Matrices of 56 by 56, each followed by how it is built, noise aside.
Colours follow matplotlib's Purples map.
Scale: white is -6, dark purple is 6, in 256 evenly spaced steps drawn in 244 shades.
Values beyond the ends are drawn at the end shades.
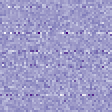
uneven rows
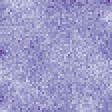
smooth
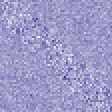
banded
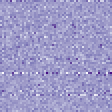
uneven rows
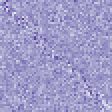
banded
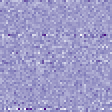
uneven rows
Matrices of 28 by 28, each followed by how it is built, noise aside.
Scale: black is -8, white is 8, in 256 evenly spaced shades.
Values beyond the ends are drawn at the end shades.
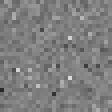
sparse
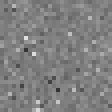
sparse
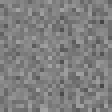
repeating rows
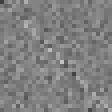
diagonal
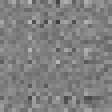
low rank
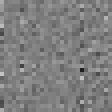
uneven columns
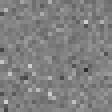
sparse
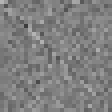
diagonal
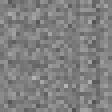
repeating rows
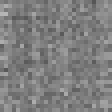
blocks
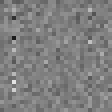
uneven columns
